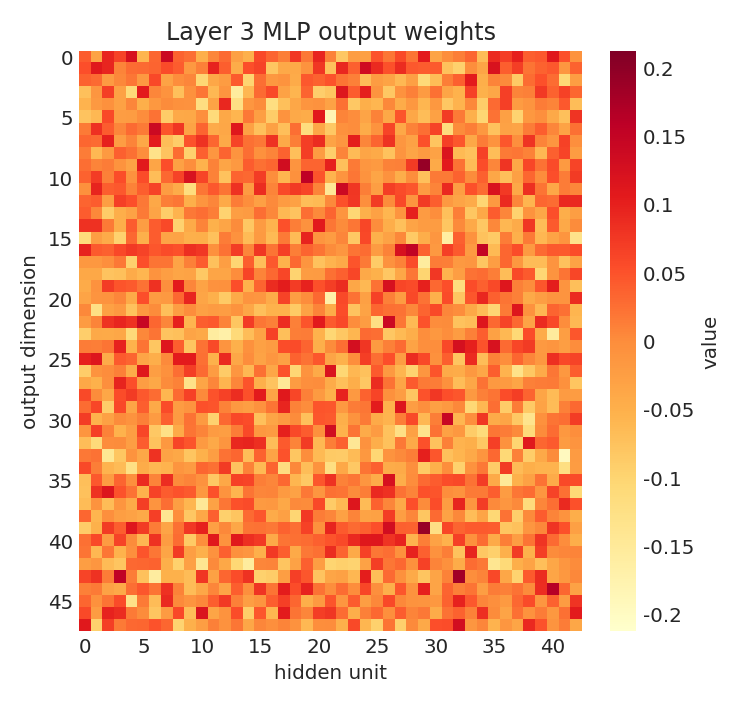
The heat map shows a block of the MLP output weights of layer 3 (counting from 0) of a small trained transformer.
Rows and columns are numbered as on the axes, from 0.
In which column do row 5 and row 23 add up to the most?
42
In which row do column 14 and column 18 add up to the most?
43
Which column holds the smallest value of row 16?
35
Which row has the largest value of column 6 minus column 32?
19
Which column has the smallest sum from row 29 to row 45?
36
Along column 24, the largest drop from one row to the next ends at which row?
2
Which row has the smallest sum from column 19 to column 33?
34
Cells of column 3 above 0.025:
20
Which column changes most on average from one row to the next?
21
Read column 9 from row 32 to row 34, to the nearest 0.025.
0.05 -0.075 -0.025
